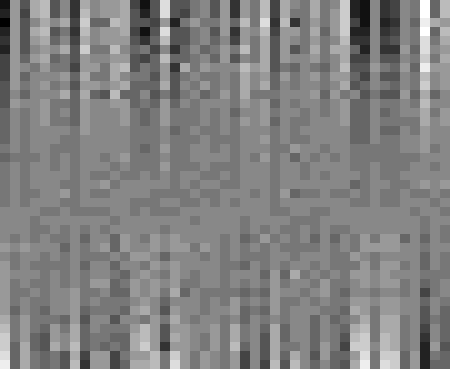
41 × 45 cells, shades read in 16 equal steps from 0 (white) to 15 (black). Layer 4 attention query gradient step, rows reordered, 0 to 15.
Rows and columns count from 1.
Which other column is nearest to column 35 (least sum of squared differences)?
27
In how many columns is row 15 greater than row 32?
20
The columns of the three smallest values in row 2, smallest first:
43, 17, 35
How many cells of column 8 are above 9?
9
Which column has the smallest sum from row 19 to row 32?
39
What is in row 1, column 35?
3
